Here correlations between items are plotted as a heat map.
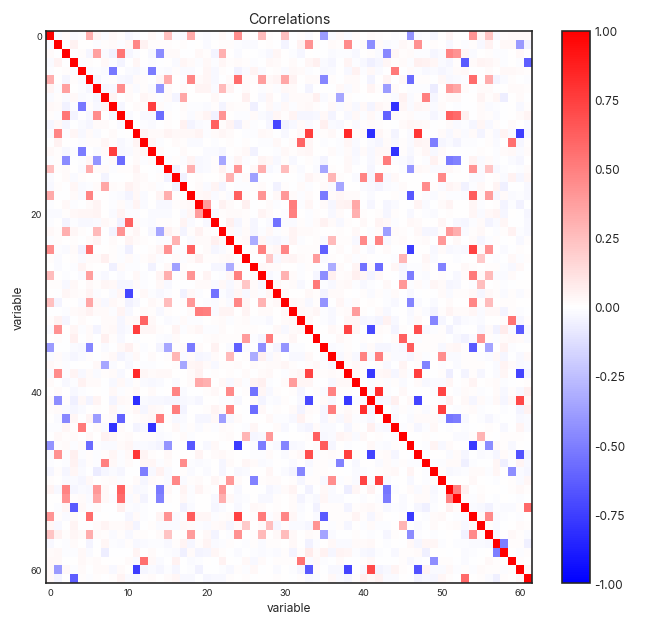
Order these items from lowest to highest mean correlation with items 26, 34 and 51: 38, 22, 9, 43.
43, 38, 22, 9
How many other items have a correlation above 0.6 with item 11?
3
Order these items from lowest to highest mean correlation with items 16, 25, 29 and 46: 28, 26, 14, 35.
26, 14, 28, 35
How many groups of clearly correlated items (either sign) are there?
12
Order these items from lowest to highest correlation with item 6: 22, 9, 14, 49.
14, 49, 22, 9
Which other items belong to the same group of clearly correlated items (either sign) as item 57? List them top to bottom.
58
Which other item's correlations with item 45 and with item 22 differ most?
34
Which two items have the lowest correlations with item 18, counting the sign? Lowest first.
46, 35
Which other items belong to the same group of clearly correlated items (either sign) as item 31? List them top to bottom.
19, 20, 39
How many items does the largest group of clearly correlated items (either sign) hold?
11
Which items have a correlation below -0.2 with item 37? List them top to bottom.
7, 17, 48
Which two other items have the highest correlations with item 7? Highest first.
48, 17
